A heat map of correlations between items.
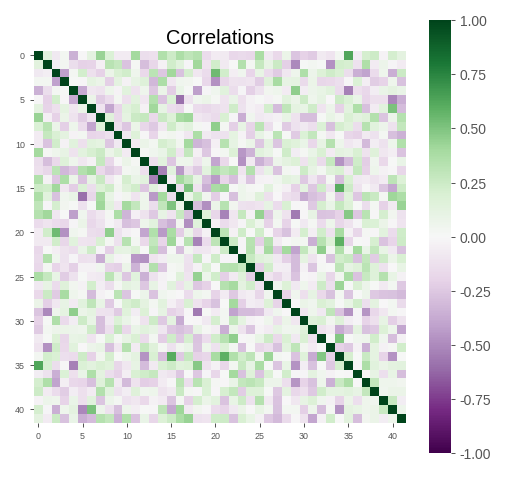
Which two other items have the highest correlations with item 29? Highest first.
4, 33
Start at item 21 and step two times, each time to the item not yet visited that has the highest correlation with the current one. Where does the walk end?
15
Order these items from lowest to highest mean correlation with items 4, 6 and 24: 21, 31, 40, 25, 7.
25, 7, 31, 21, 40
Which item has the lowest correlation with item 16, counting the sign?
5
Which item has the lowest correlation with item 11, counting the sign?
23
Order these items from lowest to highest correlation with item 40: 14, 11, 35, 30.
30, 11, 35, 14
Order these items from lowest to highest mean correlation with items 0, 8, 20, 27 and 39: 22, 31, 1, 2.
22, 31, 2, 1
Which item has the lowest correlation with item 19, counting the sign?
17
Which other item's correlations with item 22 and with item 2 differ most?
36
